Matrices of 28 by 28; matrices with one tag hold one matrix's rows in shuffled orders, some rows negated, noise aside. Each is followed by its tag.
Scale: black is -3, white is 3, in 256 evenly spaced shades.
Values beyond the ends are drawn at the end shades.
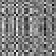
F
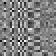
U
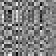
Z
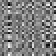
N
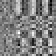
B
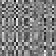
F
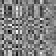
Z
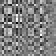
Z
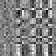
B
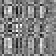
Z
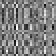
F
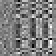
B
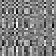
F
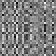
F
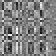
Z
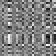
N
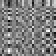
N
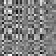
Z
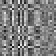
U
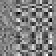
B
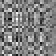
Z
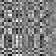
Z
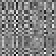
F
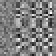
B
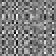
F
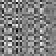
Z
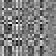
Z
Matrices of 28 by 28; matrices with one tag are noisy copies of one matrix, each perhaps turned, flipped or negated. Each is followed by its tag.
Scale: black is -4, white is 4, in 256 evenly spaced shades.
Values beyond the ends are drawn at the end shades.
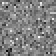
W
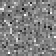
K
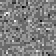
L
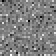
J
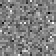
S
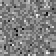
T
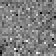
J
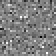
T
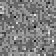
L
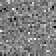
T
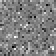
T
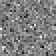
T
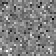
W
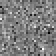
L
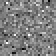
L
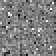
T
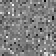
J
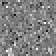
W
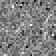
S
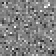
W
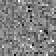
K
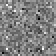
W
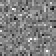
T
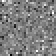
J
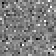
W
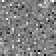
J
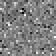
K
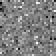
J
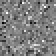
S
